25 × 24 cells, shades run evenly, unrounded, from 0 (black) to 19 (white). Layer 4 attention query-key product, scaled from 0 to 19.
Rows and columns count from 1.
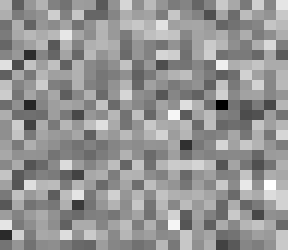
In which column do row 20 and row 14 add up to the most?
24
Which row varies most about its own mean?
11
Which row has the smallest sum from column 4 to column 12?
25
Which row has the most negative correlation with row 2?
5
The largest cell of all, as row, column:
19, 23
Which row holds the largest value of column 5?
2
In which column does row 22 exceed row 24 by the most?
1
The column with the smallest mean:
3
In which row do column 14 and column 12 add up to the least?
7
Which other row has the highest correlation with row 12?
6
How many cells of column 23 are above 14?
4
